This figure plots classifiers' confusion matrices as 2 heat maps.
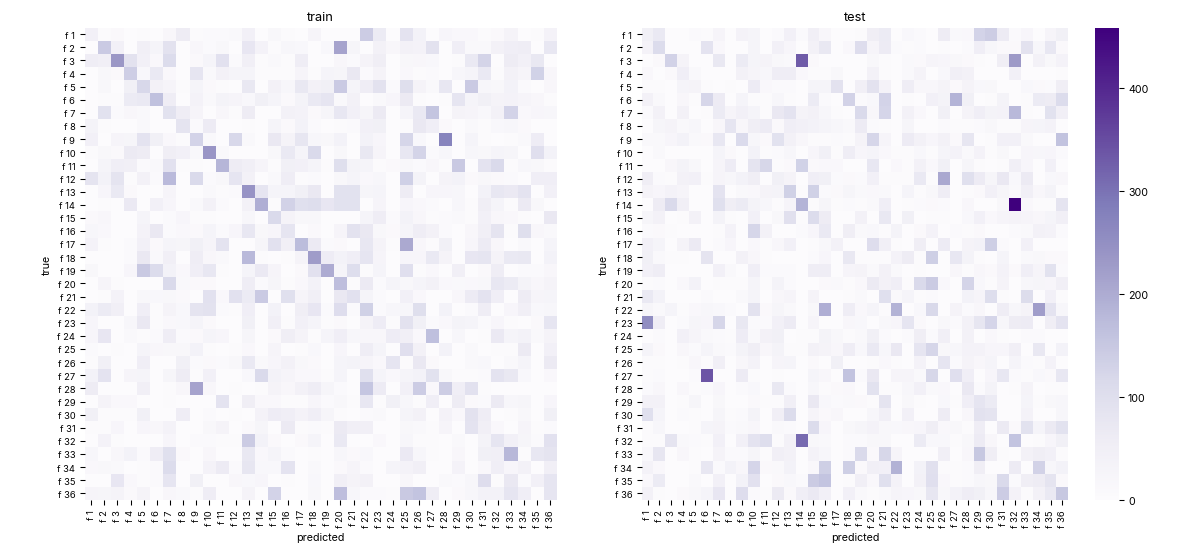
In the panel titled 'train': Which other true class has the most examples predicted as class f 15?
f 36
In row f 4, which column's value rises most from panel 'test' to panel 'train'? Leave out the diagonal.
f 35
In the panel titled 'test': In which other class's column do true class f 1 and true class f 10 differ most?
f 30
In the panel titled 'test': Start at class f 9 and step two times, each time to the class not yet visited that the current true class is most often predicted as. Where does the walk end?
f 31
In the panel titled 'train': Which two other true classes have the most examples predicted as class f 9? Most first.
f 28, f 12
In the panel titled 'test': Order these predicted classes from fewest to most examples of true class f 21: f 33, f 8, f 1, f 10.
f 8, f 10, f 1, f 33
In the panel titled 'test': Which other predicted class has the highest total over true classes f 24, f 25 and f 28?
f 20
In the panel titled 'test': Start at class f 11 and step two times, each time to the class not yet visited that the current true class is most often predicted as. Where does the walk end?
f 32
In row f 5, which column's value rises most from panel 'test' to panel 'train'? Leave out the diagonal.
f 30
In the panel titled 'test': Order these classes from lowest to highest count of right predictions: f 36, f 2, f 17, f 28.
f 17, f 28, f 2, f 36
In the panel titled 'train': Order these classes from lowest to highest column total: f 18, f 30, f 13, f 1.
f 1, f 30, f 18, f 13
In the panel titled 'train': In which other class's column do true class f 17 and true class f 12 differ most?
f 7
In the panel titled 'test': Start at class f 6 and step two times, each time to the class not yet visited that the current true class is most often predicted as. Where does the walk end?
f 18
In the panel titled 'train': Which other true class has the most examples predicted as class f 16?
f 14
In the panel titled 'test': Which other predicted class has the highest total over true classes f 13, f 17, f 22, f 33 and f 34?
f 16
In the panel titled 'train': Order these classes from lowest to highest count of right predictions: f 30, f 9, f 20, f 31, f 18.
f 31, f 30, f 9, f 20, f 18
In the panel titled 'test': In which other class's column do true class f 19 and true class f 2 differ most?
f 6
